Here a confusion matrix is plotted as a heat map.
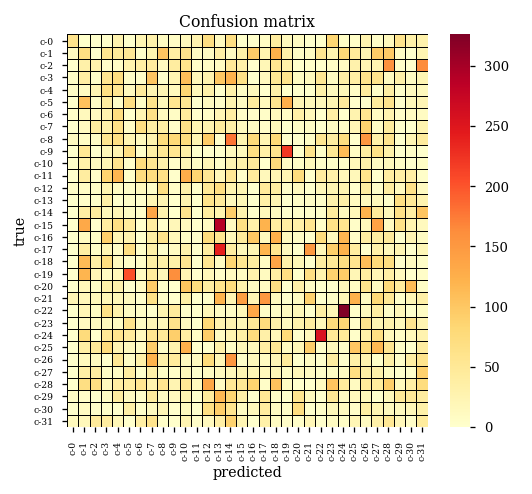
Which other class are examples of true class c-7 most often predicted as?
c-26
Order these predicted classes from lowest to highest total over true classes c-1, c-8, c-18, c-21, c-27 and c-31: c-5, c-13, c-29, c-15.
c-29, c-5, c-13, c-15
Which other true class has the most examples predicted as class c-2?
c-28
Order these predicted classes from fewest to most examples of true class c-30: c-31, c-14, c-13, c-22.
c-22, c-31, c-14, c-13
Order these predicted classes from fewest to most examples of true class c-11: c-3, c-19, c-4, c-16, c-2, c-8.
c-2, c-19, c-16, c-8, c-3, c-4
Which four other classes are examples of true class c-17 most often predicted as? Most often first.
c-13, c-21, c-24, c-23
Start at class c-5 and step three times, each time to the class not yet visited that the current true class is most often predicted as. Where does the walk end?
c-24
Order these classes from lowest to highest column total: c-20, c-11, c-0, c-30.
c-0, c-11, c-20, c-30
